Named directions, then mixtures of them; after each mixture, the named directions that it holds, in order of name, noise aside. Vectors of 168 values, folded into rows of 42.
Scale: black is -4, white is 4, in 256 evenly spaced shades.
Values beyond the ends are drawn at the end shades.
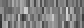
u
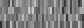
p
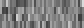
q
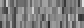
p, q.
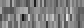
p, q, u.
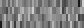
p, q, u.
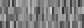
p.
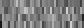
p, u.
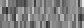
q.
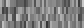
q.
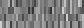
p.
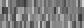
q.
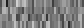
q.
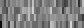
p, q, u.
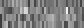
u.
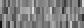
p, q, u.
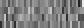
p, q.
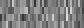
p, u.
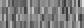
p, q, u.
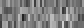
q, u.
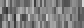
q, u.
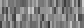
p, q.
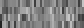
p, q, u.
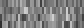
u.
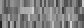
p, q, u.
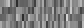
p, q.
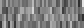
p, q, u.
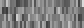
q.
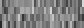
p, q, u.
